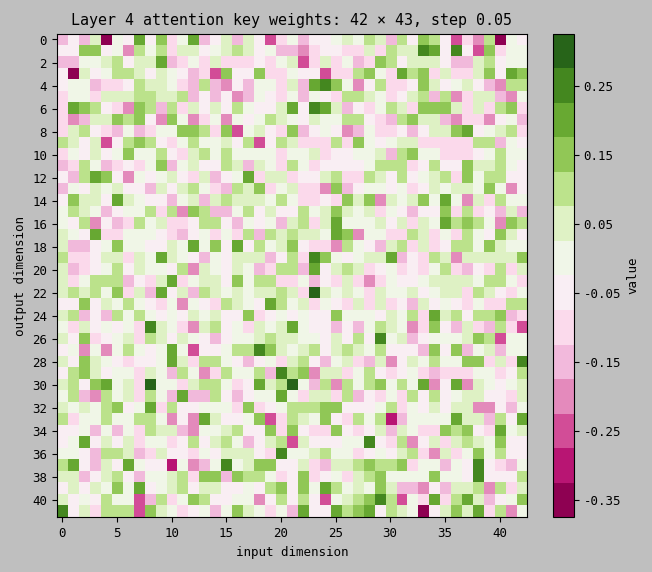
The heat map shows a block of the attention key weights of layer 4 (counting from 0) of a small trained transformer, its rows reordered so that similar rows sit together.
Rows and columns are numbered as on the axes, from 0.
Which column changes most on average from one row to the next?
36
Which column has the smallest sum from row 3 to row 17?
14
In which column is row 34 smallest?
12
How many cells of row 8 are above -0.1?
28
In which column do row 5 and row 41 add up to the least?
41
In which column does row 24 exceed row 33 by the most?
30
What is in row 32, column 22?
0.1
